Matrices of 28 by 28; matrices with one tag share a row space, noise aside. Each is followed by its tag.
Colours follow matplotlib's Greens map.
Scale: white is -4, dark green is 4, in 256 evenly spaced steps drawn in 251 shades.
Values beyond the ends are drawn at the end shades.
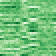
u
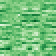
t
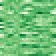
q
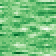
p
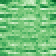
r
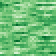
p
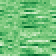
q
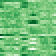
u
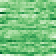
r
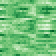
p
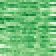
r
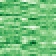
u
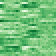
u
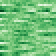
p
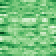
r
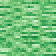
t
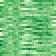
q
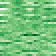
t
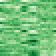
u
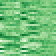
u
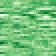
p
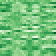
t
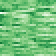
p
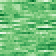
p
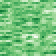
t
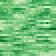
p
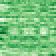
r
